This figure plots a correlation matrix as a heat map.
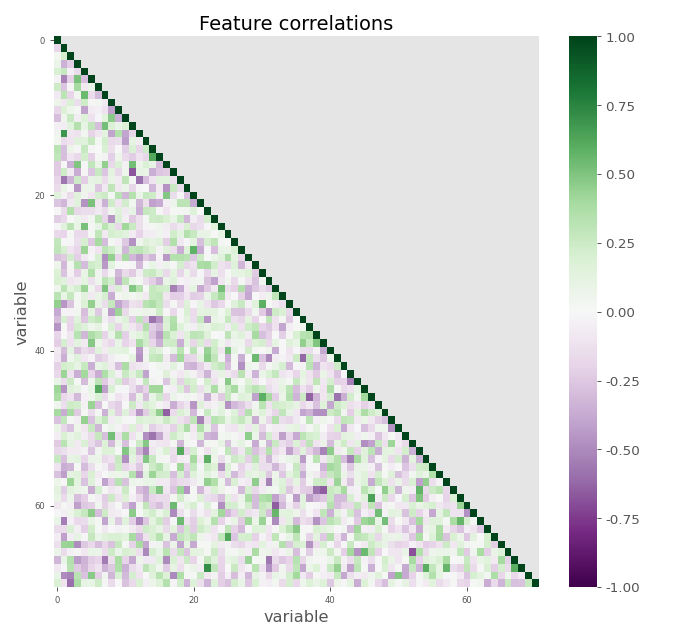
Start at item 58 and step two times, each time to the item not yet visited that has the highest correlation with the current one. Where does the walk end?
18
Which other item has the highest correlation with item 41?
29
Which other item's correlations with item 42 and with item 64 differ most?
25
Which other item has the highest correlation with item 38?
39
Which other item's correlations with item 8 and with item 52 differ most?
66
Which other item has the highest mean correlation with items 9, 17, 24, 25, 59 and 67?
28
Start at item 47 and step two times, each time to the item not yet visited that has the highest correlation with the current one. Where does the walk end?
32
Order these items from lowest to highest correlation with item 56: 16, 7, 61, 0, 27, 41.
0, 27, 7, 61, 16, 41
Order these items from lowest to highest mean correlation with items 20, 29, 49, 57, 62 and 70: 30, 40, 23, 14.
30, 40, 14, 23
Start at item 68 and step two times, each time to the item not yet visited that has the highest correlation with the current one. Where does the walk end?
54
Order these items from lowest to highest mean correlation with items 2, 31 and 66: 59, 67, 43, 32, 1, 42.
67, 32, 42, 1, 43, 59
